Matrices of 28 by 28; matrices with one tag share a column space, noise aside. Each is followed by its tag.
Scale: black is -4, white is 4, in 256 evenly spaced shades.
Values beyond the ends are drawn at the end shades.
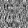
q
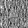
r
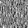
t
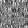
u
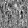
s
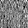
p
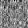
r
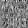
r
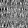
u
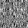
u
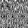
p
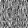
r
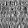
t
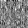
r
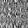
u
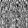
p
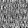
q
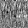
s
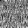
q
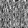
r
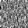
q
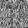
r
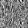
r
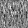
s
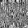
u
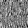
u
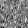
q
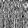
p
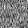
q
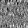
u
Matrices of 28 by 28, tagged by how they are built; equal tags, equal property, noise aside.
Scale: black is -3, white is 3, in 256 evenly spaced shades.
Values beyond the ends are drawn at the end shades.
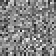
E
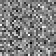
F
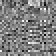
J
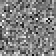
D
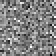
F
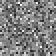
D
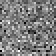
J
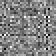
J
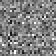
J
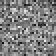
E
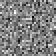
F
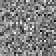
D
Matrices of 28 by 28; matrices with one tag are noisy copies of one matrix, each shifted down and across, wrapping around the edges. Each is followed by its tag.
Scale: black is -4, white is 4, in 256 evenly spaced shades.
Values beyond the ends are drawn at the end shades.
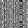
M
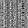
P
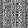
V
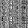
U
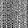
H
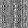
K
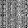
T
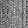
H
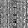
M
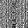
M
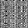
P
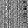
M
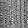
H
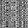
P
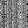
T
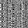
P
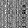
M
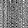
H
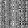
T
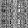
U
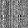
K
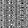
P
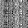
U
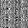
V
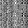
T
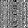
M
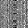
M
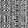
P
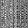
H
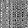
H
